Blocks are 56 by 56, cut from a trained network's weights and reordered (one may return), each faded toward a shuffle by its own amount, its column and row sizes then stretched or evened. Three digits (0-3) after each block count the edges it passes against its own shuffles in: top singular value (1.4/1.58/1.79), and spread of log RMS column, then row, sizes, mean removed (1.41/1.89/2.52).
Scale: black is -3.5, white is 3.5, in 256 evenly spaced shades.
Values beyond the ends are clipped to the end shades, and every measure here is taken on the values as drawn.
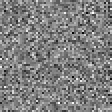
2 1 1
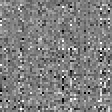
1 3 2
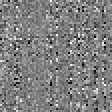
0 3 1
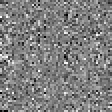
3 3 1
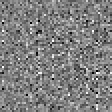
1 2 1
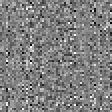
1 3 1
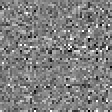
1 2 3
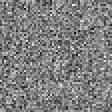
1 1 0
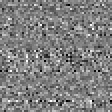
2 0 3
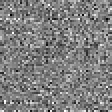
2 0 2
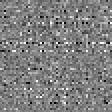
0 1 3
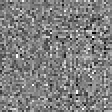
1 2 1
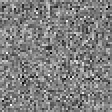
1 1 1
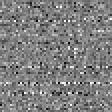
1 0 3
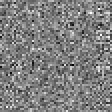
3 2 1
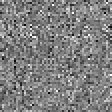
2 2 1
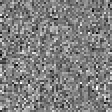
2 2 0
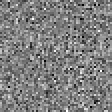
0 2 0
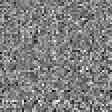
3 1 2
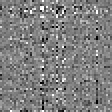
3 3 2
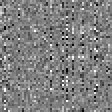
2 3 1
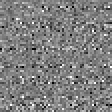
0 1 3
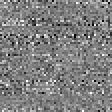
0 0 3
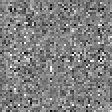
0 2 2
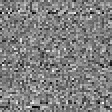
2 0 2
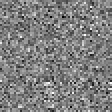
2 1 1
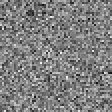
0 0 0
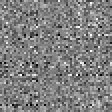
0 2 2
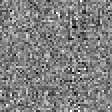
1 1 1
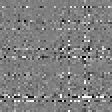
2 2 3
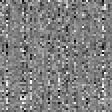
2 3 1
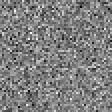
0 0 1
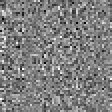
2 2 1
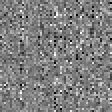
0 3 1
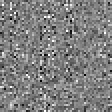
0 3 1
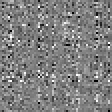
1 3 2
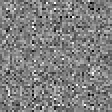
2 2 1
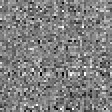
3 2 2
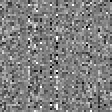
1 3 0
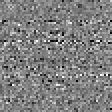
1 0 3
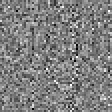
1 2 0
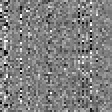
3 3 0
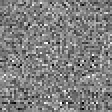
1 0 2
